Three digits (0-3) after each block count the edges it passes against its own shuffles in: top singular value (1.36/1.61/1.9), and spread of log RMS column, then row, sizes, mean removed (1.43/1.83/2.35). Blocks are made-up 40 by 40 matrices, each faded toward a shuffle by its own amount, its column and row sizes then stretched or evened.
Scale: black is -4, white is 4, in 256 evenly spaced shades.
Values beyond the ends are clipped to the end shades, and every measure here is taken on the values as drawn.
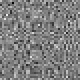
3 0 0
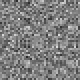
3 0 1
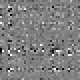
2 2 3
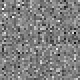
1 2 0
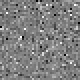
0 1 0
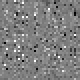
0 3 0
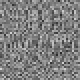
3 0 1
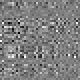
3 1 3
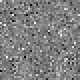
0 0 0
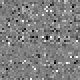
1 0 2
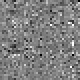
1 2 1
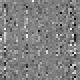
2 3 0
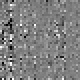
2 3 2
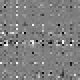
2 2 3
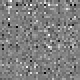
1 2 1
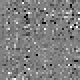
0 2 1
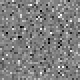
0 1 0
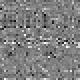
3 0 2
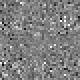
0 1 2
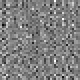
3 2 0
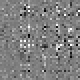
2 3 2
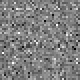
1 0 1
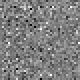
0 1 0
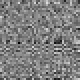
3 2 2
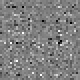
0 1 1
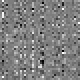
2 3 0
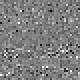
1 0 2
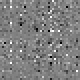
0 2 2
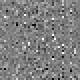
0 2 0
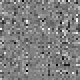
0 3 2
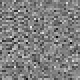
3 1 1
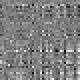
3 1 3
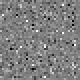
0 1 0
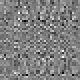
3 2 2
